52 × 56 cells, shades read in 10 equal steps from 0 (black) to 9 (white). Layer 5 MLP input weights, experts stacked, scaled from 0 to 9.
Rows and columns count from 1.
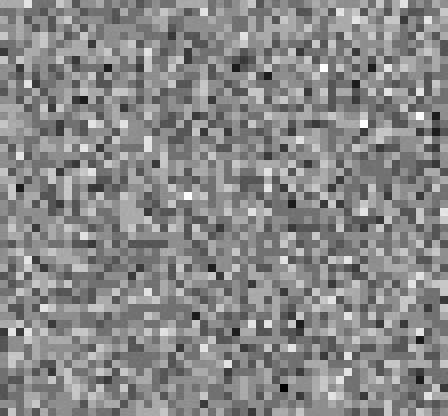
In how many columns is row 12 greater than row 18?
25
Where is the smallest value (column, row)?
36, 49
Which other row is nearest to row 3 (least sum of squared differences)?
4
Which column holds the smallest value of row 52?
32
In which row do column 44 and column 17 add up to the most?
47
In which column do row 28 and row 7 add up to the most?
19
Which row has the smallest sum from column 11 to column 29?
31
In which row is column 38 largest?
18
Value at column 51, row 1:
8
